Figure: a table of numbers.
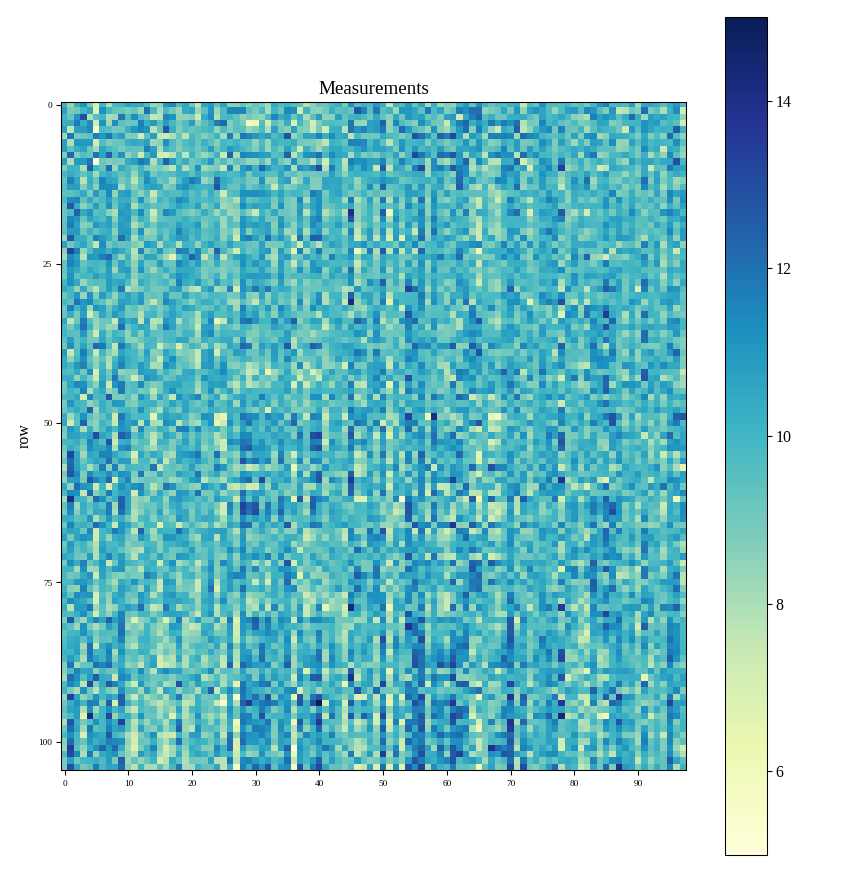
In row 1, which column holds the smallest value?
5
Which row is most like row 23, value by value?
55
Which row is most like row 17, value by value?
31
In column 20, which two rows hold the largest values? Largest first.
24, 12
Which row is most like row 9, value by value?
4
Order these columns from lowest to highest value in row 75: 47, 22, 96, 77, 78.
77, 22, 47, 96, 78
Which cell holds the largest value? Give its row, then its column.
94, 40
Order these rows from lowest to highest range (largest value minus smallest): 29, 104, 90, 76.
76, 29, 90, 104
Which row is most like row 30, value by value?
48
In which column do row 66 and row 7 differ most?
61
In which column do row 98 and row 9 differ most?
65
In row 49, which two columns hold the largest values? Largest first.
58, 54
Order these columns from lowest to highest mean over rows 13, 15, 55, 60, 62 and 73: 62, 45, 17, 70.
17, 62, 45, 70
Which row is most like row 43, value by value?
33
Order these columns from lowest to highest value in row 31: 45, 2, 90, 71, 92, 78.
92, 90, 71, 2, 78, 45
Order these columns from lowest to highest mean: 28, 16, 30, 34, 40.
16, 30, 34, 40, 28
